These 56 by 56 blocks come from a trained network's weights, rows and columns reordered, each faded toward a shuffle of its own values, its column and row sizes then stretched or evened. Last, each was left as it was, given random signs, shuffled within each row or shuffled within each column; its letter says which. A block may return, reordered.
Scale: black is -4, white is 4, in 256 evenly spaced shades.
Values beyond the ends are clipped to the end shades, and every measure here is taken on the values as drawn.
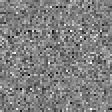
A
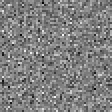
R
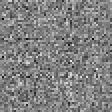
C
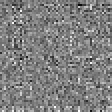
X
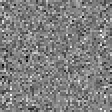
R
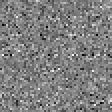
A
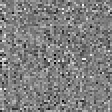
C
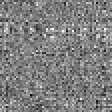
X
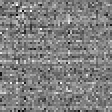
X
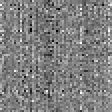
X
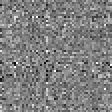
X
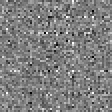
C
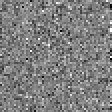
R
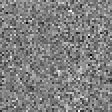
R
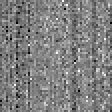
R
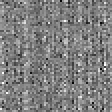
X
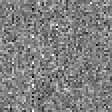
R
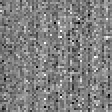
R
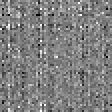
X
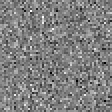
R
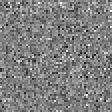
A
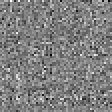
C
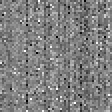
R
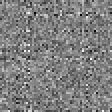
C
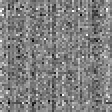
X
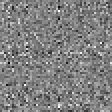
C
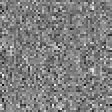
X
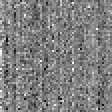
R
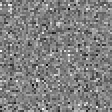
C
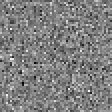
R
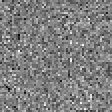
R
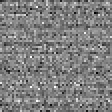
A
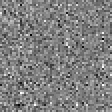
C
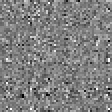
C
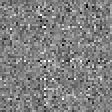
C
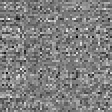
X
